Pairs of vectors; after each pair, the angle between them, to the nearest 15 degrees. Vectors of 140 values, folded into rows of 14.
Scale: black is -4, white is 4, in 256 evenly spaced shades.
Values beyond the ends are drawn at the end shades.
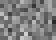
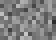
15 degrees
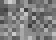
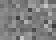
90 degrees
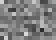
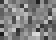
105 degrees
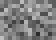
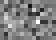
120 degrees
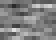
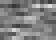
15 degrees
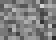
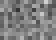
120 degrees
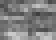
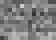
45 degrees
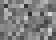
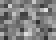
105 degrees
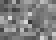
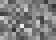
105 degrees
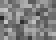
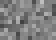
60 degrees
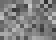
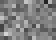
45 degrees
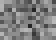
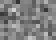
75 degrees
